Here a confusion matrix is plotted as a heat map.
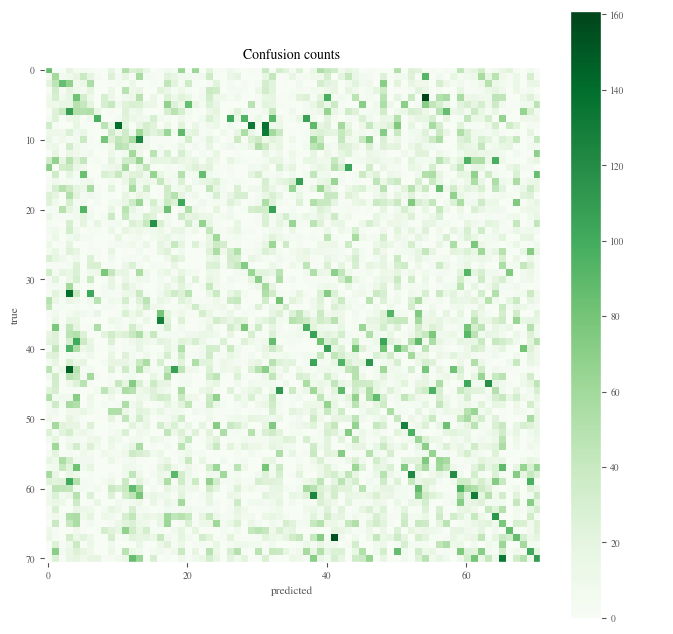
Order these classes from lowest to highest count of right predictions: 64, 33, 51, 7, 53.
53, 33, 7, 64, 51
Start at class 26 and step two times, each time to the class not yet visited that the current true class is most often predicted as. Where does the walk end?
50
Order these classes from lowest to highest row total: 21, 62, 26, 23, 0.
23, 21, 62, 26, 0
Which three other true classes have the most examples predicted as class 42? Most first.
46, 55, 8
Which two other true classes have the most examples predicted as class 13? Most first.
10, 61
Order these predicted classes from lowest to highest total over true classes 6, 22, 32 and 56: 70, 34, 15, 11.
34, 11, 70, 15
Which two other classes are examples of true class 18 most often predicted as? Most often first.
58, 3
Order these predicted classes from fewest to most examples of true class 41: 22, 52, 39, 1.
22, 1, 39, 52
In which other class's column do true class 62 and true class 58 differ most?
52
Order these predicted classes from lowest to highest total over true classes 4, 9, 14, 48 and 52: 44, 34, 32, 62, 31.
34, 62, 44, 32, 31
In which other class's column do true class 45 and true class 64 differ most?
63
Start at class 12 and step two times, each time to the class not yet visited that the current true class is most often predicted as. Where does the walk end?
65
